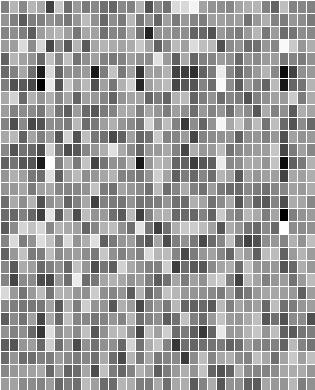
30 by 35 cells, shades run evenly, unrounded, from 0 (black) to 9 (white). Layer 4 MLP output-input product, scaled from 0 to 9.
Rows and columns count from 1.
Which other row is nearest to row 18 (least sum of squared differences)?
4
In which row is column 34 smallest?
23
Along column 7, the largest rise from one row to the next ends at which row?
18
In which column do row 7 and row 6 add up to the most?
25
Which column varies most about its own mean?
32
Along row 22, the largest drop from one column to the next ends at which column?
10
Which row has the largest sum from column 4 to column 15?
19
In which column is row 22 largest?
9
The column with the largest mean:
6
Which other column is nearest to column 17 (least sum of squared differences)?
12
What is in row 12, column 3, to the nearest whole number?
4
